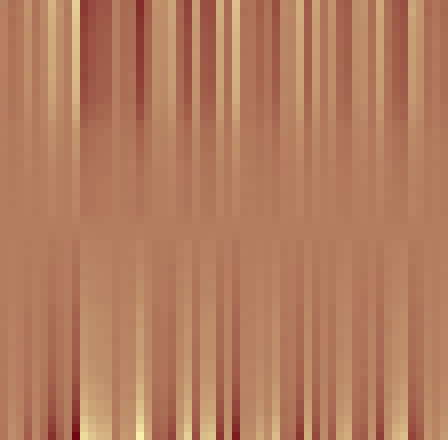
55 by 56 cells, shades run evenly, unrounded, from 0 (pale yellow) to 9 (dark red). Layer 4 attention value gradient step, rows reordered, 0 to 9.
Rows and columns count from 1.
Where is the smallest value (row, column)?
55, 18
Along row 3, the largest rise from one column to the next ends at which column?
11
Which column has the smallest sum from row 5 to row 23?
10
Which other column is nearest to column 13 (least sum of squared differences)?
50
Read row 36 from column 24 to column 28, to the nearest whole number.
4 5 4 4 5
